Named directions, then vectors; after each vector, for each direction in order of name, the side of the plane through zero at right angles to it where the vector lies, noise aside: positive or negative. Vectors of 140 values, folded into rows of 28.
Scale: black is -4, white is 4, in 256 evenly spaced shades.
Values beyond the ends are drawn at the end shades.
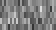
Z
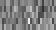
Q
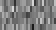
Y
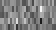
negative, negative, positive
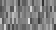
positive, negative, positive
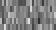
positive, negative, positive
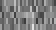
positive, negative, negative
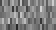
negative, negative, positive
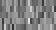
positive, negative, positive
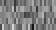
negative, positive, positive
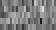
negative, negative, positive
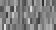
positive, negative, positive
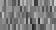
positive, positive, positive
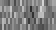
negative, positive, positive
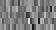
positive, positive, positive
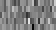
positive, positive, positive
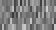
negative, positive, negative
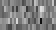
negative, negative, positive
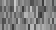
positive, negative, negative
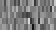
positive, positive, positive
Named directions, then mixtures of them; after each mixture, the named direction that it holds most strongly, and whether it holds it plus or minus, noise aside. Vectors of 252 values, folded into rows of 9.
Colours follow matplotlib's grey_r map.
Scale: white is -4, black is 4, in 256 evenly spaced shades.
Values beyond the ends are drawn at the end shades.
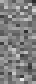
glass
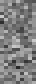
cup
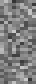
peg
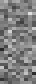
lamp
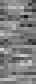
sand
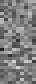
cup, minus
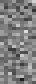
glass, minus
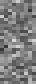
cup, plus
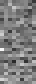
lamp, minus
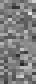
glass, minus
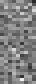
glass, plus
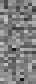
glass, minus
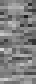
sand, plus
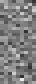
glass, plus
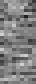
sand, plus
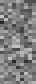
cup, plus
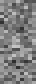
cup, plus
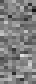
glass, minus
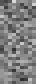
peg, minus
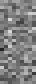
lamp, plus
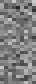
glass, minus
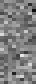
glass, minus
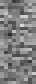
sand, minus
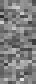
cup, minus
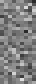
glass, plus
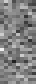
peg, plus
